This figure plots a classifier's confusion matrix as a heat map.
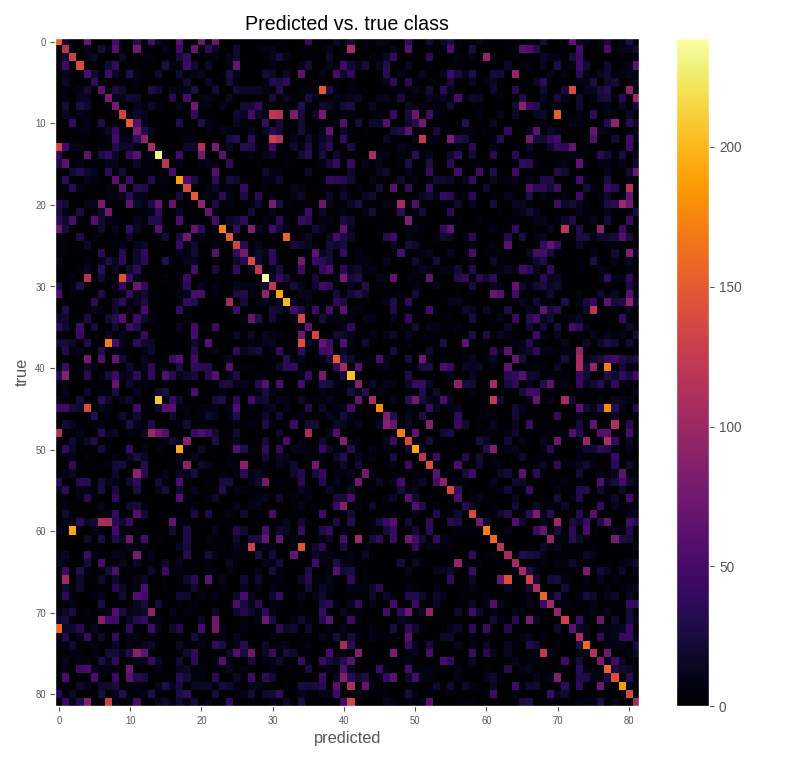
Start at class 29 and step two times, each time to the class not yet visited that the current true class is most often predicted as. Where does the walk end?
70
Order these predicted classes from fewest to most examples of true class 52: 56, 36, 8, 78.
8, 78, 56, 36
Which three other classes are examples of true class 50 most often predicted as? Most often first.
17, 61, 25
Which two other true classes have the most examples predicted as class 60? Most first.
2, 72
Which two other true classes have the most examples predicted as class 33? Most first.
9, 63
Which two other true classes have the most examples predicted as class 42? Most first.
61, 75
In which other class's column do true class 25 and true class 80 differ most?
63
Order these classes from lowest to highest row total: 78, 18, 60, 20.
18, 60, 78, 20
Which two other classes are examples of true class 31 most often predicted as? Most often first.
29, 61
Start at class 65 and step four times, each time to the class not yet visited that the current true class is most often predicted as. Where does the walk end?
10
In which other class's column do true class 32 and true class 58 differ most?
24
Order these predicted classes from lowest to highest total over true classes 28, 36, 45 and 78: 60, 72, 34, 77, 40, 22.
72, 60, 22, 34, 40, 77
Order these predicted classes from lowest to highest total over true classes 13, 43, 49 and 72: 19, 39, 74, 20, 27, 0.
39, 27, 19, 74, 20, 0
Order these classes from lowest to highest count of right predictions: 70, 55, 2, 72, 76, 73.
72, 76, 70, 73, 2, 55
